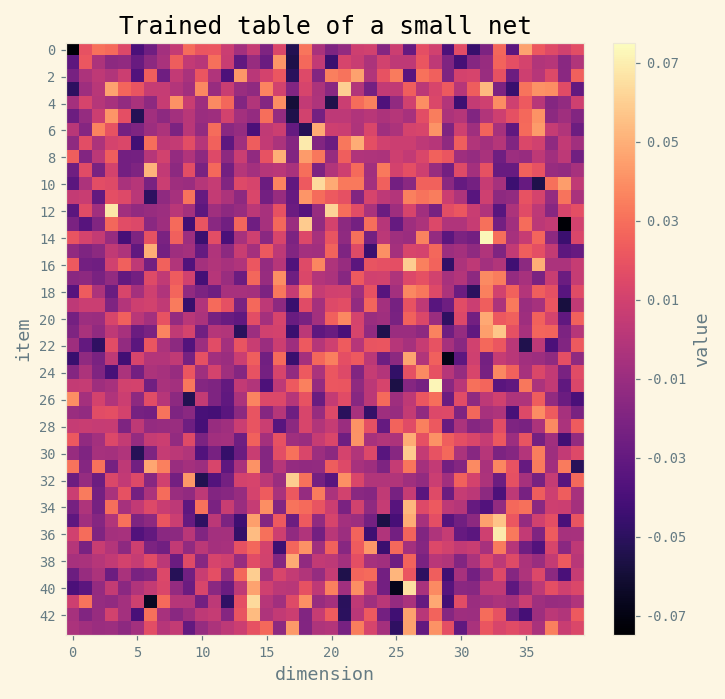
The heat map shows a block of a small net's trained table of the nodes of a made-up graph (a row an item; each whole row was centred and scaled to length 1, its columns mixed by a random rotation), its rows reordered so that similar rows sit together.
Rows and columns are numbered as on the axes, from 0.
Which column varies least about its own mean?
7
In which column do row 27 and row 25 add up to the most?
28
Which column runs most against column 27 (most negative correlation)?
17
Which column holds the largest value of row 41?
14
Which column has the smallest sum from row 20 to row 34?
12
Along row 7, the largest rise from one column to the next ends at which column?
18
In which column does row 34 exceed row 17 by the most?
10
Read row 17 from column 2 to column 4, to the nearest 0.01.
-0.02 -0.01 -0.03
